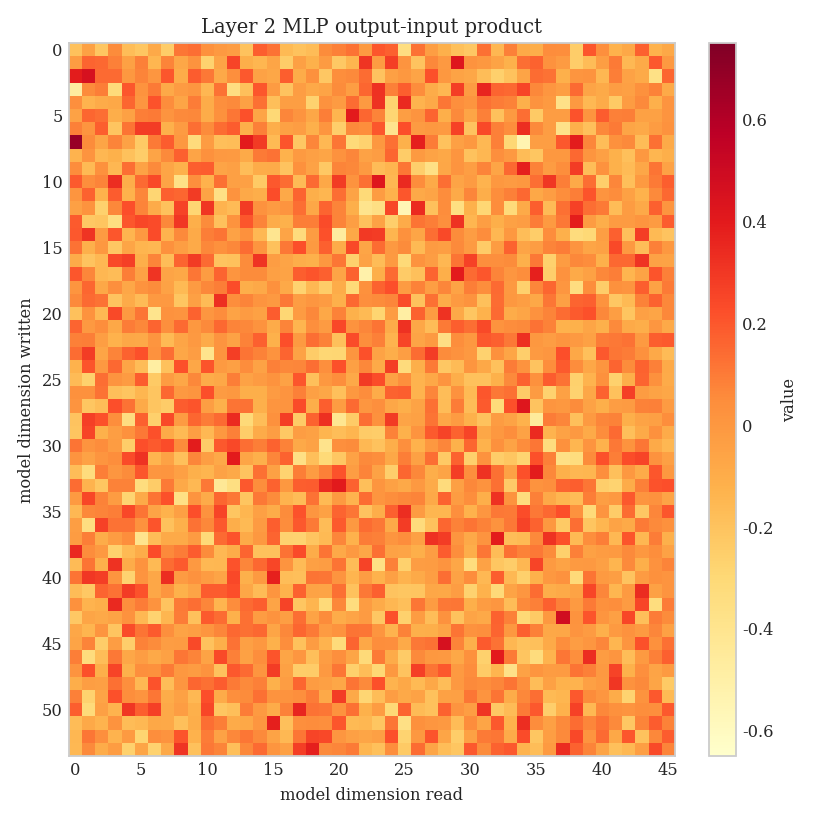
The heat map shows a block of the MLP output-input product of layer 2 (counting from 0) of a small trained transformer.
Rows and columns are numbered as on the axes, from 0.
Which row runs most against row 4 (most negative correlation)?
24
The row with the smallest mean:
8
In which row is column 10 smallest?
23
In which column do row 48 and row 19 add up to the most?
11
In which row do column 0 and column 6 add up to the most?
7
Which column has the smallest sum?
25
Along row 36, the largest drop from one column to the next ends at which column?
26
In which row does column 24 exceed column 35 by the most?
28
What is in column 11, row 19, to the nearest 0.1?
0.3
